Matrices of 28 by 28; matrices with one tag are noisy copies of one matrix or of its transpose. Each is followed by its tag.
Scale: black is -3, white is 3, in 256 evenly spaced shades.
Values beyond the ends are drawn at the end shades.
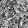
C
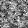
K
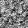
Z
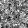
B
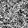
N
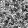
Z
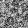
Z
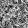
N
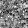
C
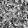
N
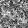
K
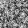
B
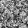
B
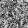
C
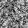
C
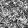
K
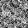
K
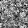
B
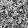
Z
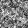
K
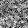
C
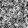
N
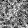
N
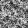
K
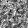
Z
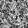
K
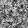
Z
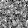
B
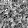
Z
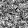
C
